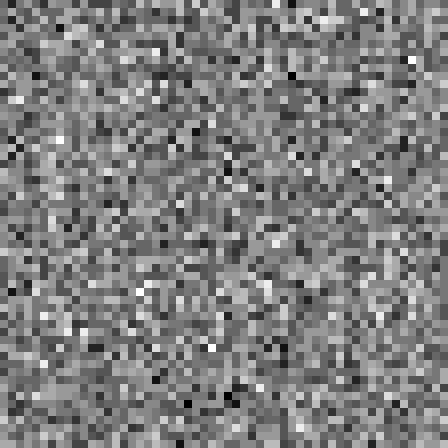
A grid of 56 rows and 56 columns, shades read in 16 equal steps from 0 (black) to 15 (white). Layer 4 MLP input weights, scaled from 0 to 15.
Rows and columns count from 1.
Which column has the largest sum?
49
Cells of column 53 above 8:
15
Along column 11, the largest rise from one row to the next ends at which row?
42
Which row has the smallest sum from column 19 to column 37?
10
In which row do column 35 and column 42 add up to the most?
1
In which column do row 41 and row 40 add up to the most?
48
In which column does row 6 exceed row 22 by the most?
29
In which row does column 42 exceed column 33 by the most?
40
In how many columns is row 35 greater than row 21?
31
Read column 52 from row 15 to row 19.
12 5 6 11 6
